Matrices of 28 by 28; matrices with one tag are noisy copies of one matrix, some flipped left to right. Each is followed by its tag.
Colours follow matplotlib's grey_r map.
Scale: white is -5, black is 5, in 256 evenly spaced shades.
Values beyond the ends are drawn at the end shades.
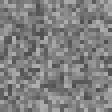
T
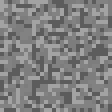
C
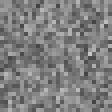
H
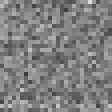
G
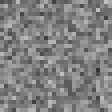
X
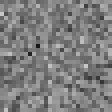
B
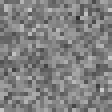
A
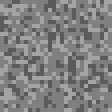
C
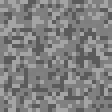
T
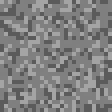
A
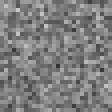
C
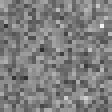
A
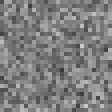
G
